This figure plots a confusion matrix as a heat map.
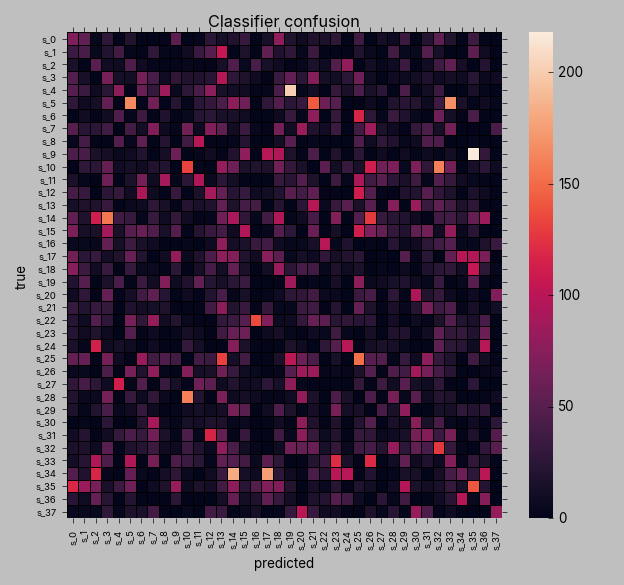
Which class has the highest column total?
s_13
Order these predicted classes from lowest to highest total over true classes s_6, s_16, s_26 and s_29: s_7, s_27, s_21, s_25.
s_27, s_7, s_25, s_21
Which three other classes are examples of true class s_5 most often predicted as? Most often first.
s_33, s_21, s_14
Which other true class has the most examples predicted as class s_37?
s_20
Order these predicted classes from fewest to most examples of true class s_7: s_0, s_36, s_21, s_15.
s_36, s_21, s_15, s_0
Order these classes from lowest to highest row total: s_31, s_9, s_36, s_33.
s_36, s_9, s_31, s_33
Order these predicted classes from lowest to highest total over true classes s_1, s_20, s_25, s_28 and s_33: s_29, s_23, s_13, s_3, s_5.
s_29, s_5, s_23, s_3, s_13
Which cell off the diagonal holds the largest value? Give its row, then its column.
s_9, s_35
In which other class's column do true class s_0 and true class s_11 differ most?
s_8
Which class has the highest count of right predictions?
s_5
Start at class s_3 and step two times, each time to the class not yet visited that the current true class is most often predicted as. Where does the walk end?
s_21
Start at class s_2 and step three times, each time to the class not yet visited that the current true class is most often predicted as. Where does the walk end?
s_34
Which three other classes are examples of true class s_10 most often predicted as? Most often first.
s_32, s_26, s_13
